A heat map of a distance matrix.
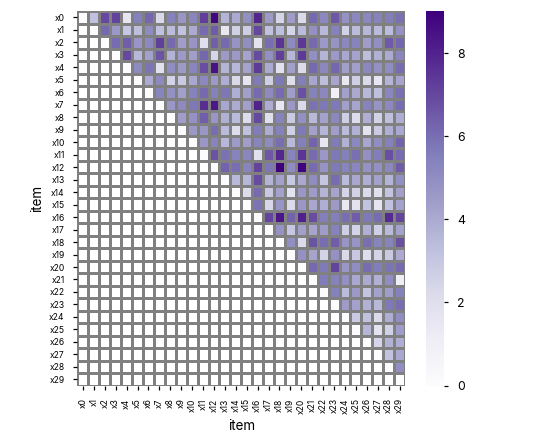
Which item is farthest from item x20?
x12
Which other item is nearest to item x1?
x13
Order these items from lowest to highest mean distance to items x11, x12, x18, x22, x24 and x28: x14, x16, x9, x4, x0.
x14, x9, x4, x0, x16
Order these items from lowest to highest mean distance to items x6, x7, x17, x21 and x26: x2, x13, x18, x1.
x1, x13, x18, x2
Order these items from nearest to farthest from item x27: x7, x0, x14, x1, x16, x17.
x14, x17, x1, x7, x0, x16
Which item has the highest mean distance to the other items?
x16
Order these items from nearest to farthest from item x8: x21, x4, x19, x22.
x19, x21, x22, x4
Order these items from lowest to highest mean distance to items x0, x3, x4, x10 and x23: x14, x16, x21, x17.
x14, x17, x21, x16
